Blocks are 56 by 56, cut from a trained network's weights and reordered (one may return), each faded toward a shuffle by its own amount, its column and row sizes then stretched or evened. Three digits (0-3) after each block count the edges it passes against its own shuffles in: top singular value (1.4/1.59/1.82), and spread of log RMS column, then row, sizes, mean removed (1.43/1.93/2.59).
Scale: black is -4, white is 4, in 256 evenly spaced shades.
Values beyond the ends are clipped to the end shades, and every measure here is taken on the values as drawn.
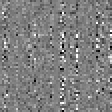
3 3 1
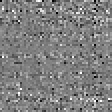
0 2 3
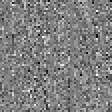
0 3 0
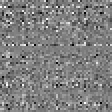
0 2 3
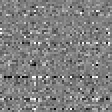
3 1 3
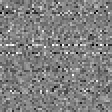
3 0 2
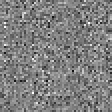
0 2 1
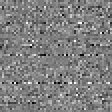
0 0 3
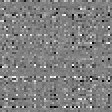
3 2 3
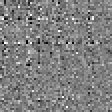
3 2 1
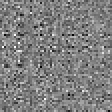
3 2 1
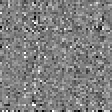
2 2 2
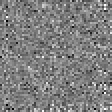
1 1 2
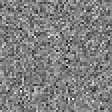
1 1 0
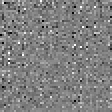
0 2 2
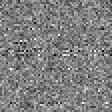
1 0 2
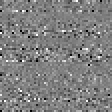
2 1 3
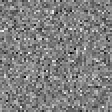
1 0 2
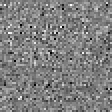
0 1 2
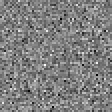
0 0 1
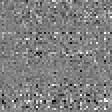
2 2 3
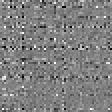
1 2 3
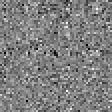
2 1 1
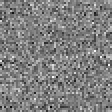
1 0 1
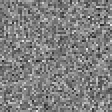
0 0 0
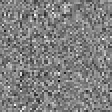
3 2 0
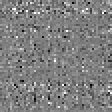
0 2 3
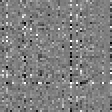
3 3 1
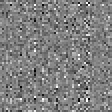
3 3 0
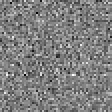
0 0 2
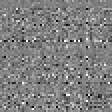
2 2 3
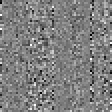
1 3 0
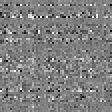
1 1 3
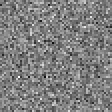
0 0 0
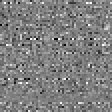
0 0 3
